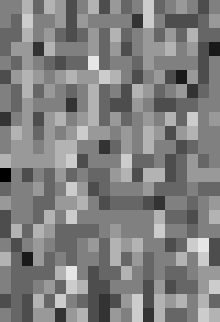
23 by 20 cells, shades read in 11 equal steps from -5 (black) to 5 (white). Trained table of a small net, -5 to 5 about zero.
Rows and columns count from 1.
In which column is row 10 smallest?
16
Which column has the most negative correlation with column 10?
13
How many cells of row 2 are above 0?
5
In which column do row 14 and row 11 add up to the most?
7
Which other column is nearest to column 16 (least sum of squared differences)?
17
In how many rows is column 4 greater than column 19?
8
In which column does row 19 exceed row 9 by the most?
1
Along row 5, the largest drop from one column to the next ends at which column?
10
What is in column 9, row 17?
-1
